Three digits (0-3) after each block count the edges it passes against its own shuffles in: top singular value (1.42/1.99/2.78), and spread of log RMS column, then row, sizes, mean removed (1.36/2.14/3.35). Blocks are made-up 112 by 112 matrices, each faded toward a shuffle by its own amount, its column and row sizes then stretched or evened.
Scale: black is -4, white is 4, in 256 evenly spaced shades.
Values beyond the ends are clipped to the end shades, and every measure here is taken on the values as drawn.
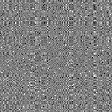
3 2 1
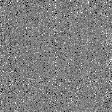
1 2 1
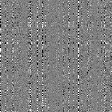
3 3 1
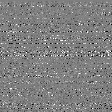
1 0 3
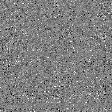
0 1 2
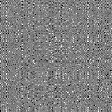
3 2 1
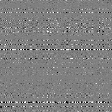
3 1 3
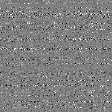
0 1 3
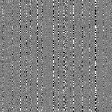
3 3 1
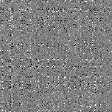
2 2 2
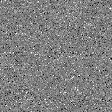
1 0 1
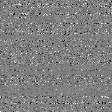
1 0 3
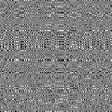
3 0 3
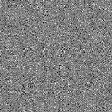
2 1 1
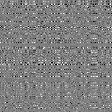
3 1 3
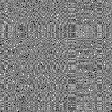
3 1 0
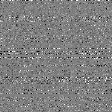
0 1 3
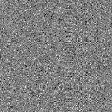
2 1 0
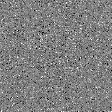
1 1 1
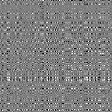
3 2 3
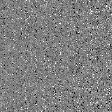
0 2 0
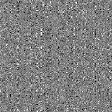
2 2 1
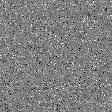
1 0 0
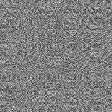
2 0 1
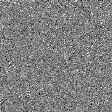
1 1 1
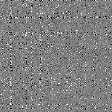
2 2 2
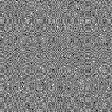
3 0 1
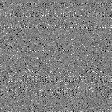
2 0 2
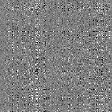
2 3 2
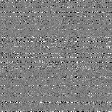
2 1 3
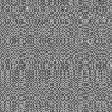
3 1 0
